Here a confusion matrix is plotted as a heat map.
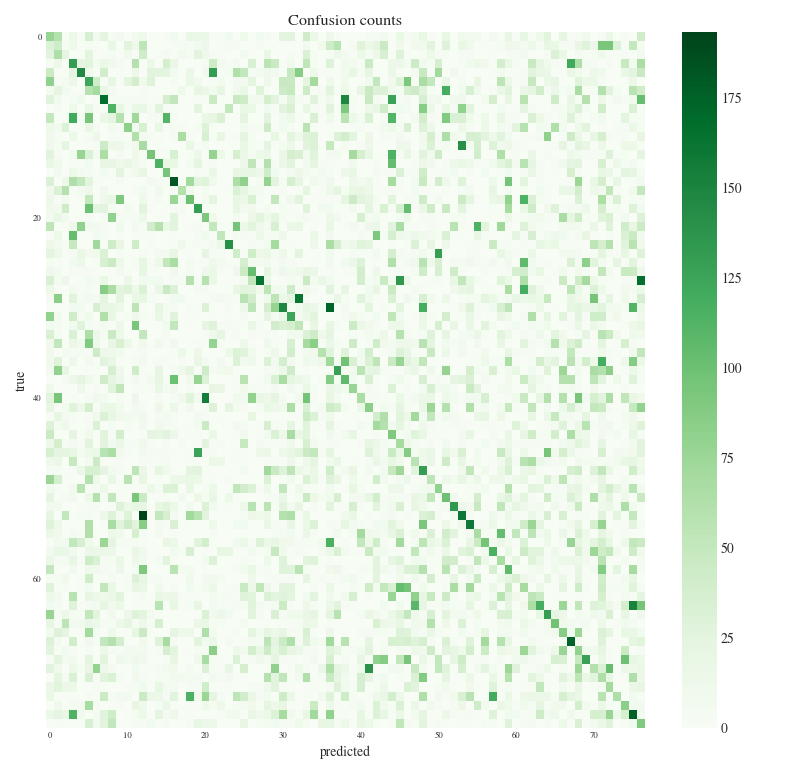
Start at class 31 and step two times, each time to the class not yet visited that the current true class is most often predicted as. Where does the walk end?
1
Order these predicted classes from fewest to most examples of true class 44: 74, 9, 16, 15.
74, 16, 15, 9
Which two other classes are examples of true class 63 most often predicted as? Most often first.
75, 47
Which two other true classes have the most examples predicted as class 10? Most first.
49, 54
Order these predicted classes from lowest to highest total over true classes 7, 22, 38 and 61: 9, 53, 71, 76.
9, 53, 71, 76
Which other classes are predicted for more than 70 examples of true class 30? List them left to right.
29, 36, 48, 75
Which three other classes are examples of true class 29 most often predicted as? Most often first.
32, 70, 1
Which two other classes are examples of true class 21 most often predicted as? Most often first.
55, 24
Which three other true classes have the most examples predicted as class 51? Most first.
6, 9, 37
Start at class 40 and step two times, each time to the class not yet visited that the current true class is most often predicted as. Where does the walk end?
8
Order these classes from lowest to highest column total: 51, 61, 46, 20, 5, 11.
46, 11, 20, 51, 61, 5
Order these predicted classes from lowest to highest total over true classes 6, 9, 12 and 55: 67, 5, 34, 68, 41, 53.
67, 34, 41, 68, 53, 5
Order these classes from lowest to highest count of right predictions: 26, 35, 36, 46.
35, 36, 46, 26
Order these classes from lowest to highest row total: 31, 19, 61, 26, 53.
26, 31, 19, 61, 53
